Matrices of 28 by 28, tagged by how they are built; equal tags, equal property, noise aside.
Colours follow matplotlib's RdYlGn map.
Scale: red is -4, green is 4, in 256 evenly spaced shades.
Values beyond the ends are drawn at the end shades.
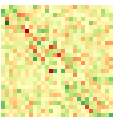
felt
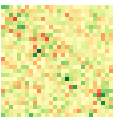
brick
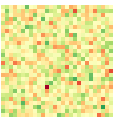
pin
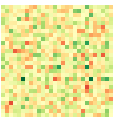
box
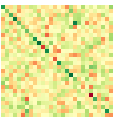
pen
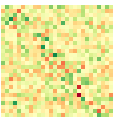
felt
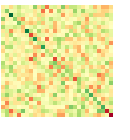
pen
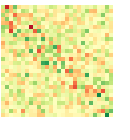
felt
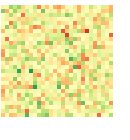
pin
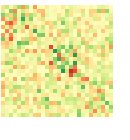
brick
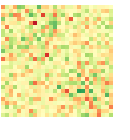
brick
